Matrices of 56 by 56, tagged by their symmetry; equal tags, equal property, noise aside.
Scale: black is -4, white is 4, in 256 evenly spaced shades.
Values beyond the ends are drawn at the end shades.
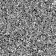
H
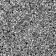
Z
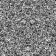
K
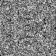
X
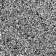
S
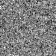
H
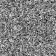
X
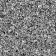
H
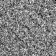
S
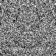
K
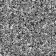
S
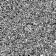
Z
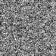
X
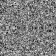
X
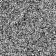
Z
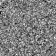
Z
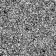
S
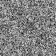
S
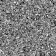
H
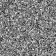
Z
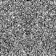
K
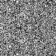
X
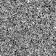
S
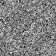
Z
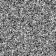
S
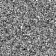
S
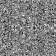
X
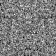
K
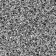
S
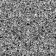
K
